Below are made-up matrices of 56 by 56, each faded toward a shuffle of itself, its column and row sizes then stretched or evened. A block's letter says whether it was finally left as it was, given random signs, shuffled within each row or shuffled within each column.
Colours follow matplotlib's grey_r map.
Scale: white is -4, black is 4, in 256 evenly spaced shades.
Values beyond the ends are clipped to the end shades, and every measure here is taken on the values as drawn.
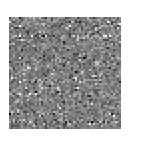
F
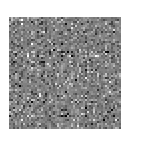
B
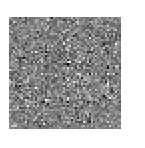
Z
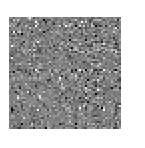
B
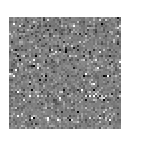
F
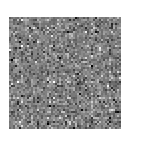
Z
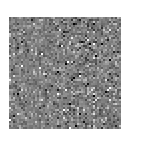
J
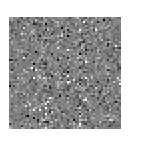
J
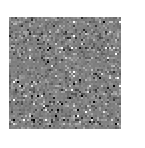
F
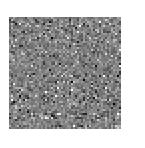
F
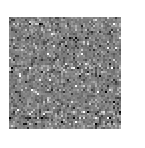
F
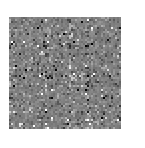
Z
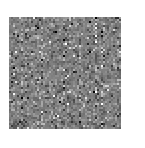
J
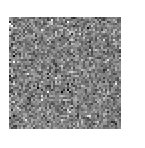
J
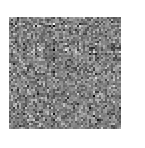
B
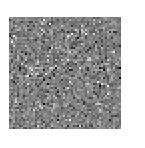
F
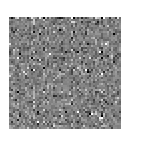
B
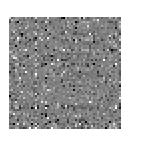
B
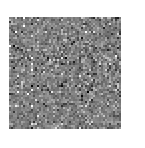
Z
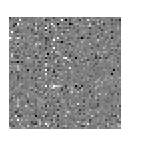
Z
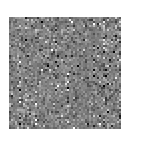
J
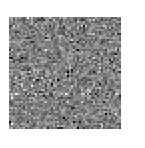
F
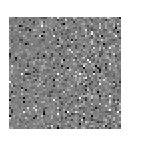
J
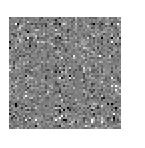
B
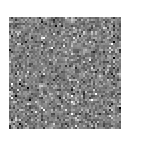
J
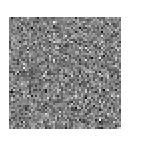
Z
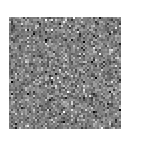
J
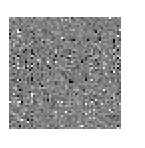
B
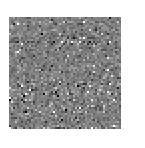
F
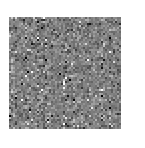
J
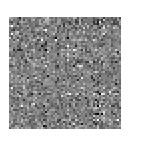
B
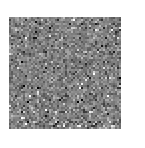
F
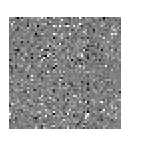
Z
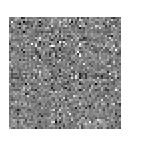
B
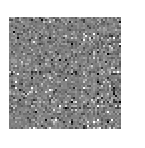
Z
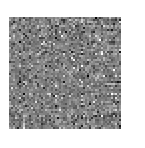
B
